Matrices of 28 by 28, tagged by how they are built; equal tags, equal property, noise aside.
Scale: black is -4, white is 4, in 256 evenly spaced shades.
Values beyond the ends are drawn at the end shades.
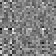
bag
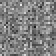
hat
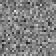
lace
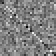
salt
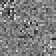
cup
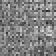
hat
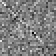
salt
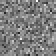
lace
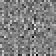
bag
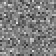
lace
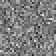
lace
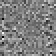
bag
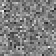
lace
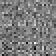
bag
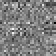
bag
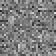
bag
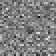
bag
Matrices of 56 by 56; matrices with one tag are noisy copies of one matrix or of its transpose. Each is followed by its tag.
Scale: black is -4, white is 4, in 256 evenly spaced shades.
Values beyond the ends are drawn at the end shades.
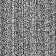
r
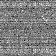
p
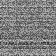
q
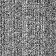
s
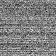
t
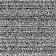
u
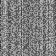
p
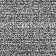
s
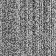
t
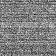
s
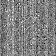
r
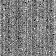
u
